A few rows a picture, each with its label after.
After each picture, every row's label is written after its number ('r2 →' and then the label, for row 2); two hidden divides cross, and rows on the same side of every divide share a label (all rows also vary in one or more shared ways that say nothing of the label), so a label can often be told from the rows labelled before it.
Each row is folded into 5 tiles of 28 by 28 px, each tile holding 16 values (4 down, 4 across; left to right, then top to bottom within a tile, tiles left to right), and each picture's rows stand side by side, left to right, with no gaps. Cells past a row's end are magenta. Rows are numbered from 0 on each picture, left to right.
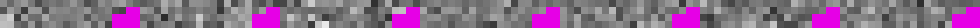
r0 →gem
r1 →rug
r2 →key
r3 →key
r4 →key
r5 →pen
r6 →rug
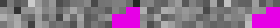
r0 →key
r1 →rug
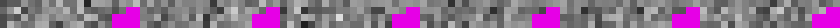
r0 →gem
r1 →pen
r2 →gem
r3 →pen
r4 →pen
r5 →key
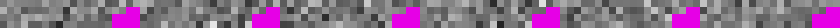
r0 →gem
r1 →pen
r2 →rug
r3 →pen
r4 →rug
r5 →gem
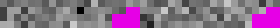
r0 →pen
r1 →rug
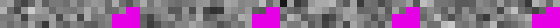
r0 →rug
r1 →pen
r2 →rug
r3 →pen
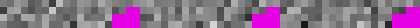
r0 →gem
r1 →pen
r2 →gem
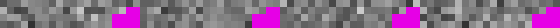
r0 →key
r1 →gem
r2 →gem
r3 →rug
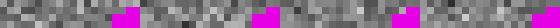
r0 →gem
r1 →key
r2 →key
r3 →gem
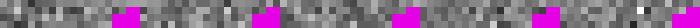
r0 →pen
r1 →pen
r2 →pen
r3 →pen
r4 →key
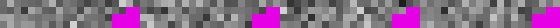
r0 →pen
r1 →gem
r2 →key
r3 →gem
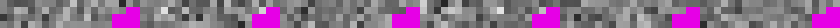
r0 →rug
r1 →rug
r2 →pen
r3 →key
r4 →key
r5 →gem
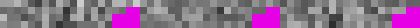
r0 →gem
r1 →pen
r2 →key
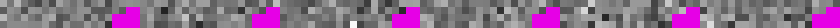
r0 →gem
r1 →gem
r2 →pen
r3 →pen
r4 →key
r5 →gem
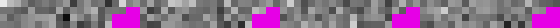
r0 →pen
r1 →rug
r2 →pen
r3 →rug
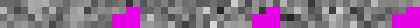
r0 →key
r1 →pen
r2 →pen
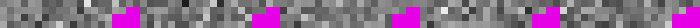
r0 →rug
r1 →rug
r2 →gem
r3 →rug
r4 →rug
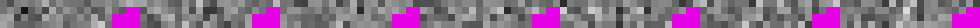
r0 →gem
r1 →pen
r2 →rug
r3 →key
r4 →key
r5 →gem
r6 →rug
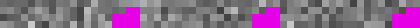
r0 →pen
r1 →pen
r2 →gem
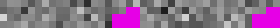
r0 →gem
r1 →gem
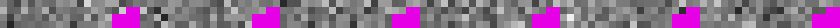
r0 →rug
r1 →rug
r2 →key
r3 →gem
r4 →pen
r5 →pen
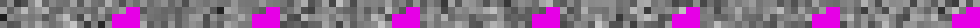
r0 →rug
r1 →pen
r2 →gem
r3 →gem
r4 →key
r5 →key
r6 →gem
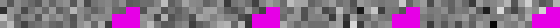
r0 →gem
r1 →gem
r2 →pen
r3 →key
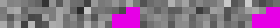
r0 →pen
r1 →key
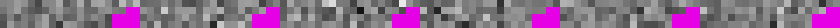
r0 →gem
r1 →key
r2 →pen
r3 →rug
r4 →pen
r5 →key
